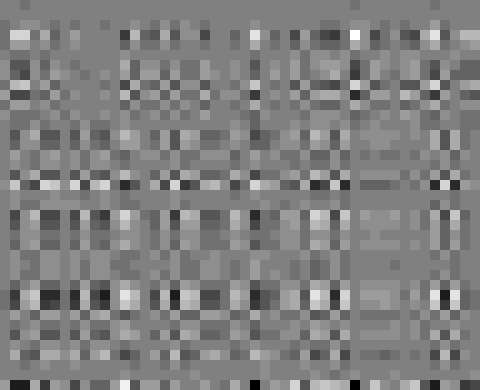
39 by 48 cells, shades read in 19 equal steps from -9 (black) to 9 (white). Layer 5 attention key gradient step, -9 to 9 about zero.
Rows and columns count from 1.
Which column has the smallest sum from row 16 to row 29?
26
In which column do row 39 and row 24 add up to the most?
13
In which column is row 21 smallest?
44
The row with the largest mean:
4
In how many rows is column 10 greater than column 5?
14
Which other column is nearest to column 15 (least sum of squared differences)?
1
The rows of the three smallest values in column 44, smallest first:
39, 19, 10
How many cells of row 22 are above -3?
36
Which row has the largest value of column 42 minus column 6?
30
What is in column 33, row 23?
3
